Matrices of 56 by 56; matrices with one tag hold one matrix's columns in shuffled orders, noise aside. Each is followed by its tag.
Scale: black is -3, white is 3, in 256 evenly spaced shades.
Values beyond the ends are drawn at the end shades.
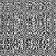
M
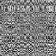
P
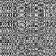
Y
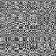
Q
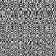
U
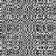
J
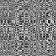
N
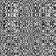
Y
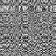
P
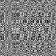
N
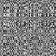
Y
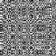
J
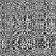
M
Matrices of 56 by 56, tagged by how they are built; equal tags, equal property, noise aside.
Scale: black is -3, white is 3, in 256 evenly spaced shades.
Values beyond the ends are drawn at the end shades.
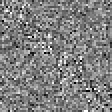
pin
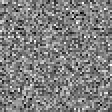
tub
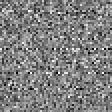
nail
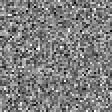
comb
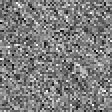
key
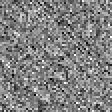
key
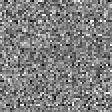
nail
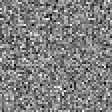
tub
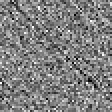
key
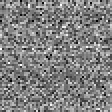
tub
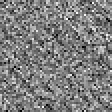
key
